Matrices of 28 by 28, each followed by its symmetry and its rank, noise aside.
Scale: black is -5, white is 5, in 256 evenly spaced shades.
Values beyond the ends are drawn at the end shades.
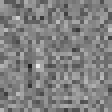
no symmetry, rank six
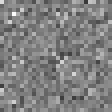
symmetric, rank five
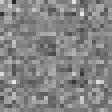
symmetric, rank four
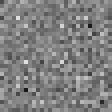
symmetric, rank six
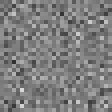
symmetric, rank five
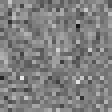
no symmetry, rank six
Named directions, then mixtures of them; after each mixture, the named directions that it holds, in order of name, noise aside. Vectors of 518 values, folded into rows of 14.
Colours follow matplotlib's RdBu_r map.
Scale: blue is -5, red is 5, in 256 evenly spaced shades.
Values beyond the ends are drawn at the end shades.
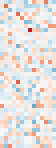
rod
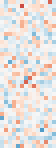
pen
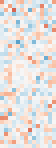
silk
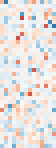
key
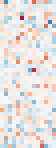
key, rod.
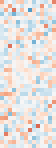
silk.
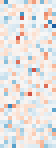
key.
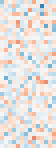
pen, silk.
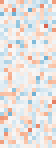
silk.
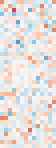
silk.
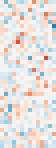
key, silk.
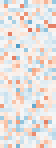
pen, rod.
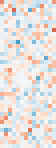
silk.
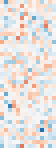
key, pen.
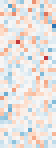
key, silk.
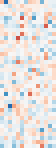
key, pen.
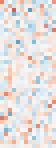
silk.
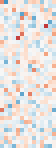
key, silk.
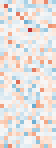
rod.
